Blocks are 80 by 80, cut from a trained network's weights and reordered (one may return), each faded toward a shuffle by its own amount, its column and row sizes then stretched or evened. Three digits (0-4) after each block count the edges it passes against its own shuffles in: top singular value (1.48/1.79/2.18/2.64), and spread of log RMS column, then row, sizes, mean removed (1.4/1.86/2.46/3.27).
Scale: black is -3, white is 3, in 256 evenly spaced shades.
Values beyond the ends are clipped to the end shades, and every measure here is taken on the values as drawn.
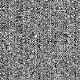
1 1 2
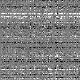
4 3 4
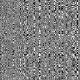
4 4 1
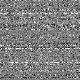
1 1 4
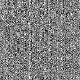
1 2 1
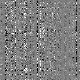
1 4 2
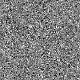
1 1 1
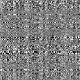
2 0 4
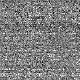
1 2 2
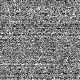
1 0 2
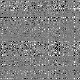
0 3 4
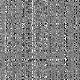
2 4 3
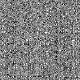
0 1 2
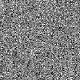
2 2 0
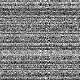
4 2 1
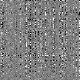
1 4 3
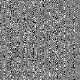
2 4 0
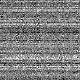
4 3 3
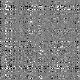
1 3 4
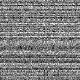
4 2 3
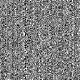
1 2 1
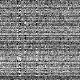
4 3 1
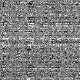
2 3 3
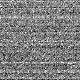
2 1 2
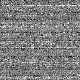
2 0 3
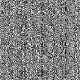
1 2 2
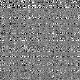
0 3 4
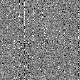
1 3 0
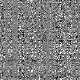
0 4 1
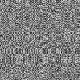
4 1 1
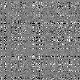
0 4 4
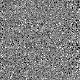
0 2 1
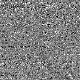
1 0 3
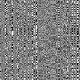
4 4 0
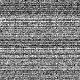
4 0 3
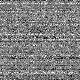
2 0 3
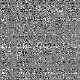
0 3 4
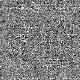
0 2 2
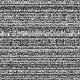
4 1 1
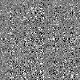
1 3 3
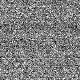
0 1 0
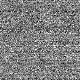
0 0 2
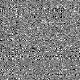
2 1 3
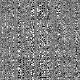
0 4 1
